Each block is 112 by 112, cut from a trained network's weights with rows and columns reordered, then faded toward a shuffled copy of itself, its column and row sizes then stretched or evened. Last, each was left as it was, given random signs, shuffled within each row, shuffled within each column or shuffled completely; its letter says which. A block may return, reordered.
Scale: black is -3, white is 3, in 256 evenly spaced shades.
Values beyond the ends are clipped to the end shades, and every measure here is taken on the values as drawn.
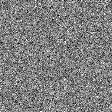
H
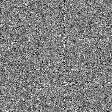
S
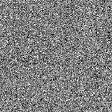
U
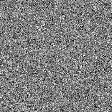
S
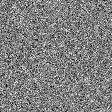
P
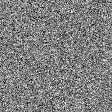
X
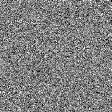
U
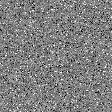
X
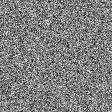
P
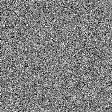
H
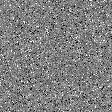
P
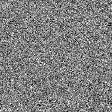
U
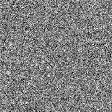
U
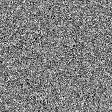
X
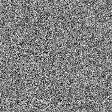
S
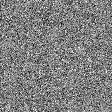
P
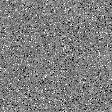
S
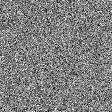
X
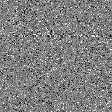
U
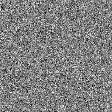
S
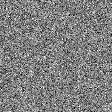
X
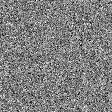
P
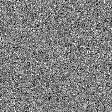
H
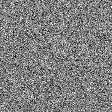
P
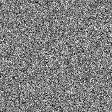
H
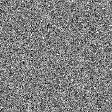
S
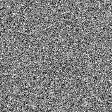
H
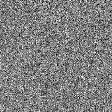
U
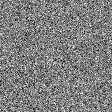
P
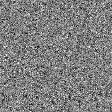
S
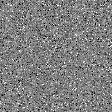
U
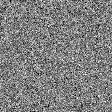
H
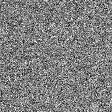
X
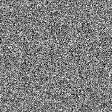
S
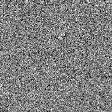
U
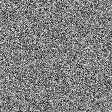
P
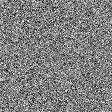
X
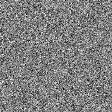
S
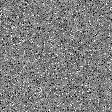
P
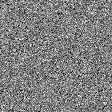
X
